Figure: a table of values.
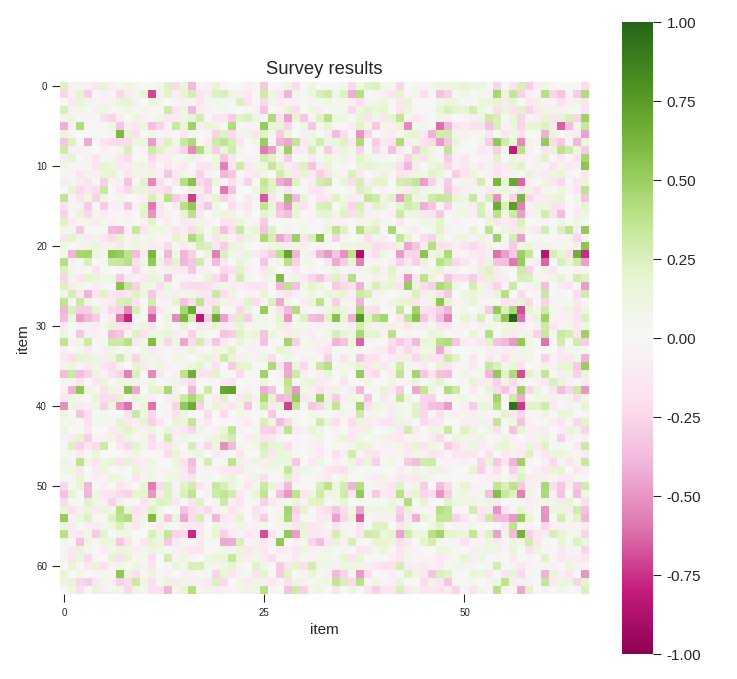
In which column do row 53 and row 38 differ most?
21
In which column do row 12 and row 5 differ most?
43
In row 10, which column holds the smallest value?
20
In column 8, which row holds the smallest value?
29
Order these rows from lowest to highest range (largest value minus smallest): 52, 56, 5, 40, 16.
52, 16, 5, 56, 40
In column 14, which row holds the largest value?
5
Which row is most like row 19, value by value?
39
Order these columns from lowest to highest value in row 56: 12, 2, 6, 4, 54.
54, 4, 2, 6, 12
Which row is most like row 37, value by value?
48
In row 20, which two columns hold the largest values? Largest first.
65, 46
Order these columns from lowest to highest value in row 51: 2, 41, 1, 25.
41, 2, 1, 25
